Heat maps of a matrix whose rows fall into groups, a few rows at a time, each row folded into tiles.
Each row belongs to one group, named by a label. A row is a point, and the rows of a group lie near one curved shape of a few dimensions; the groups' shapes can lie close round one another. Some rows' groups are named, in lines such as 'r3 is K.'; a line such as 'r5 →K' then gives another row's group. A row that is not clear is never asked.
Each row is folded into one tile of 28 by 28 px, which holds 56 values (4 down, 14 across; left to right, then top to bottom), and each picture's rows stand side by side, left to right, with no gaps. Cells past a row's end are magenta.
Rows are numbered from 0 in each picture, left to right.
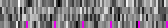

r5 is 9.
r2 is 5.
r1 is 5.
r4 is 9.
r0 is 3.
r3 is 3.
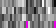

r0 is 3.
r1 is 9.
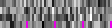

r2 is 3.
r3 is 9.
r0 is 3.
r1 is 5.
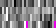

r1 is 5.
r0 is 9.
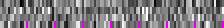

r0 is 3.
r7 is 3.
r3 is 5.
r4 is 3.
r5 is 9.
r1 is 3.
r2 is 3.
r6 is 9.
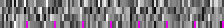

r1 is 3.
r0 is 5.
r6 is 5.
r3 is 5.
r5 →5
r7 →9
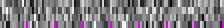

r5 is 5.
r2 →9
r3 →3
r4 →3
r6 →5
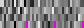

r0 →5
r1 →5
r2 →5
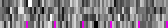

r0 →9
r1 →5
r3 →3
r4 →9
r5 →5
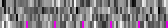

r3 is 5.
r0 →9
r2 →3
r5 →9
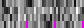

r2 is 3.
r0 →9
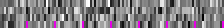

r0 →3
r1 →3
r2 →9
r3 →5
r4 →3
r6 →5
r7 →9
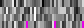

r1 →9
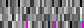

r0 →3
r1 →5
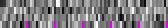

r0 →5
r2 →5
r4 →3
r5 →5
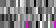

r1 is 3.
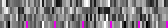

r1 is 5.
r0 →9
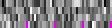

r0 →9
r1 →9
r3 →3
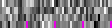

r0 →9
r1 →5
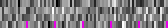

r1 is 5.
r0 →3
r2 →5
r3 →5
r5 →5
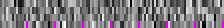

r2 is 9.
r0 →9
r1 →3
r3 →9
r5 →5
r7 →9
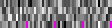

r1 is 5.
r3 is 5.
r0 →3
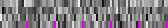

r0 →9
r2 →9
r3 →3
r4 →9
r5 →9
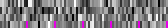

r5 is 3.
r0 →3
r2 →3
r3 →9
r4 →3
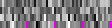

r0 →3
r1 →3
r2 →3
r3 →3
